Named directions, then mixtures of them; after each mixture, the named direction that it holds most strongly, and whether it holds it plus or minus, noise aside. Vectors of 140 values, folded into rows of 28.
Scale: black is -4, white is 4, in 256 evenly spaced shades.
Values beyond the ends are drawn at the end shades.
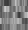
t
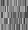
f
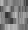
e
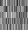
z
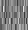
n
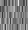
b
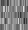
f, plus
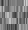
e, minus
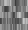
t, minus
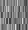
f, plus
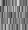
b, plus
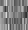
z, plus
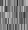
z, plus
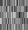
z, plus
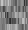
e, plus
